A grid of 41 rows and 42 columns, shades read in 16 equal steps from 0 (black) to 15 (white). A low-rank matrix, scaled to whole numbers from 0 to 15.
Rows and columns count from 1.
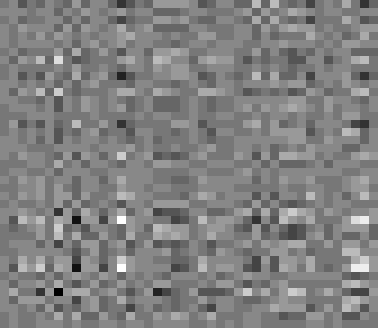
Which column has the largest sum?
40
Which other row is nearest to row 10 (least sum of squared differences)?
1
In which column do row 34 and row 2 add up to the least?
9
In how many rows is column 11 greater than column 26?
16
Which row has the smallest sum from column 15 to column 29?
37
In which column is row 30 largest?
7
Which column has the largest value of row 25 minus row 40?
14
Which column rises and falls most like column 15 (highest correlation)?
24
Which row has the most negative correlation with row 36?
35
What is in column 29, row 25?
5
